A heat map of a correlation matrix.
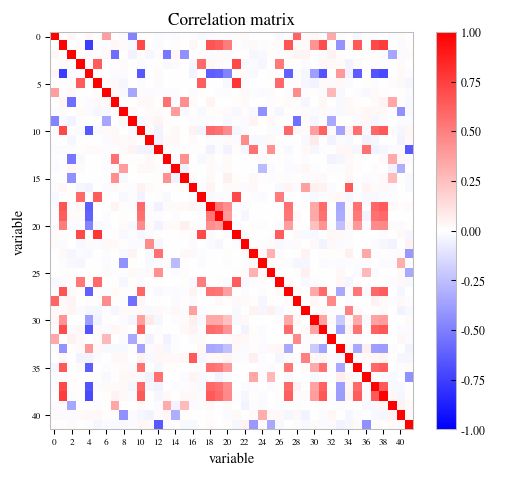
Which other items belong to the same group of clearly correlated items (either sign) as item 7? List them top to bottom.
2, 13, 15, 39
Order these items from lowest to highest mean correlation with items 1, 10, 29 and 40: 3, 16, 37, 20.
3, 16, 20, 37
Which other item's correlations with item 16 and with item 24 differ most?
34
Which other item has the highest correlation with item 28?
0
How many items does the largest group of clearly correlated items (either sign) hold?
13
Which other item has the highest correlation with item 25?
12
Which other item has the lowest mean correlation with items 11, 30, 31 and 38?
4
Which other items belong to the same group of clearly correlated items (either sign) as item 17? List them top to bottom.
3, 5, 21, 26
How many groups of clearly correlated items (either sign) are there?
8
